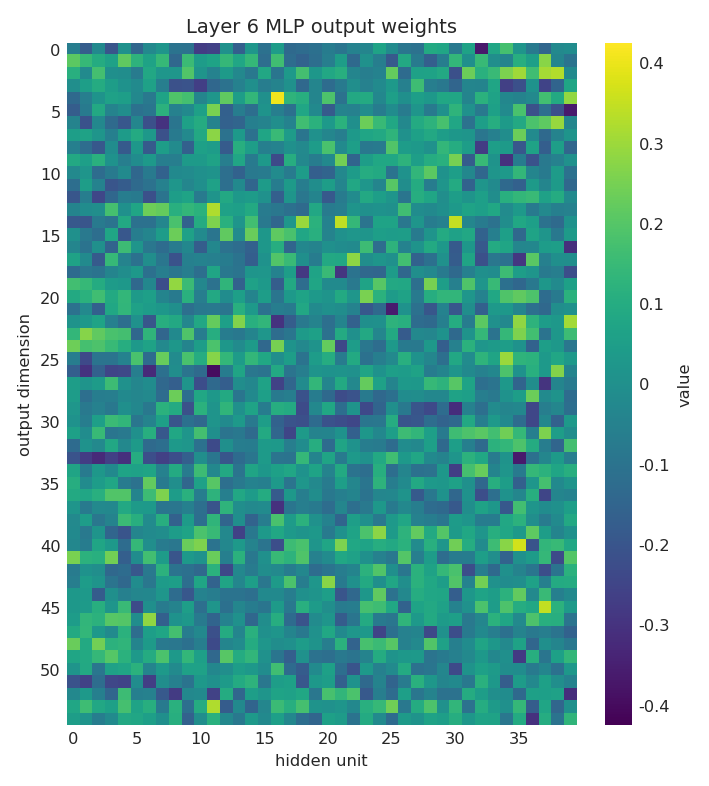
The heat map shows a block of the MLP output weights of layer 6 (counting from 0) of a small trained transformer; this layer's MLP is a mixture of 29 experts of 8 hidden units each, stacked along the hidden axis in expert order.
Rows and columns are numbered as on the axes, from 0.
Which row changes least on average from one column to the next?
13
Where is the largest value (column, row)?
16, 4
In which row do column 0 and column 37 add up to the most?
1
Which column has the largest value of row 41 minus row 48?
11
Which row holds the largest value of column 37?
45
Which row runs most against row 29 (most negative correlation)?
27
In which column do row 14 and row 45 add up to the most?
18
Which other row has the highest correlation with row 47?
29
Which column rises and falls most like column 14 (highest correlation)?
12
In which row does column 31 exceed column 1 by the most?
33
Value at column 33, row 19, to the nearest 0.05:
0.15
